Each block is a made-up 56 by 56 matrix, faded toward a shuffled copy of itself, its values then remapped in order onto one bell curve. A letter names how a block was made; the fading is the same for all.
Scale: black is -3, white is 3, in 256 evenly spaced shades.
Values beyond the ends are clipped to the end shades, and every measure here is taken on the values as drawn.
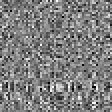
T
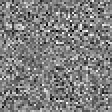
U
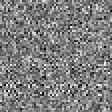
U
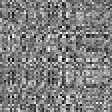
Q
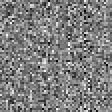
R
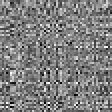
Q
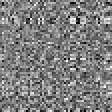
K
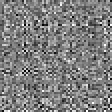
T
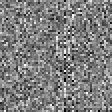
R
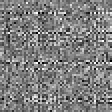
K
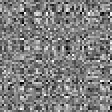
Q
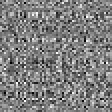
T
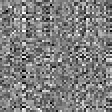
Q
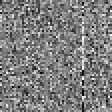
R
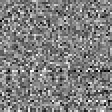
U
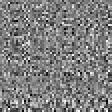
T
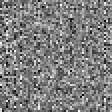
R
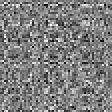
T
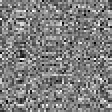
T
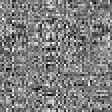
T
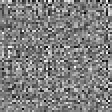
K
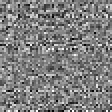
K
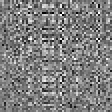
Q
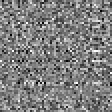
U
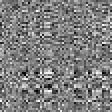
Q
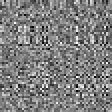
Q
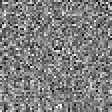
U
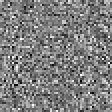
U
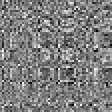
T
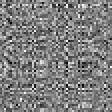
Q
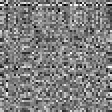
Q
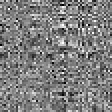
T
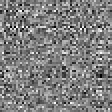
K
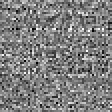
U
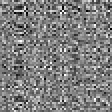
T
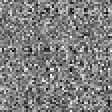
U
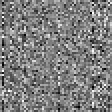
R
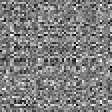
T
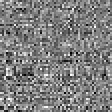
K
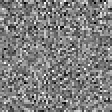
U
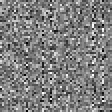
R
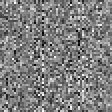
R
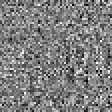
U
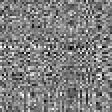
K
